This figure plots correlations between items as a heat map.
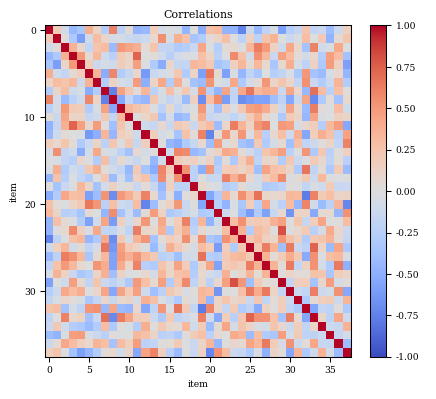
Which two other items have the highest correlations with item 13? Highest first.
37, 21
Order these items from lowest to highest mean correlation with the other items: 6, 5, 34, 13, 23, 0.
0, 5, 13, 34, 6, 23
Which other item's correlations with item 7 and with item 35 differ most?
25
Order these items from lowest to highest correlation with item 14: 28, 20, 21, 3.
3, 20, 21, 28
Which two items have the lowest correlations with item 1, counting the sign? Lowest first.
4, 35
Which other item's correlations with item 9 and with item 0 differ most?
8
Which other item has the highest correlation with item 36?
27
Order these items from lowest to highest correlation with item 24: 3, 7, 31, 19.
31, 3, 7, 19
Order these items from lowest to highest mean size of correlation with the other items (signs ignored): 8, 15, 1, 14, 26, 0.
15, 1, 14, 0, 26, 8
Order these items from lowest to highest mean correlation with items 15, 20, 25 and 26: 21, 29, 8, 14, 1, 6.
21, 8, 29, 14, 1, 6
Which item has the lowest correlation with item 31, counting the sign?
20
